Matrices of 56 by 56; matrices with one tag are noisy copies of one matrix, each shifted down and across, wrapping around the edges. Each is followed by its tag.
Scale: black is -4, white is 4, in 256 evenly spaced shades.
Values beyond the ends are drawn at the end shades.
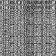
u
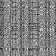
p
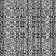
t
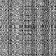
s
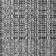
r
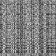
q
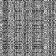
p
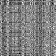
q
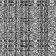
t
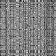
u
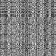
q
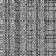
p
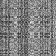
t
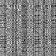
p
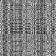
q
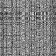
u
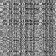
t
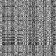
q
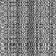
s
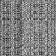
r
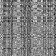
t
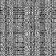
p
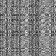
t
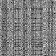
p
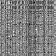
u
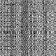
s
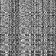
t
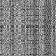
s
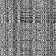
q
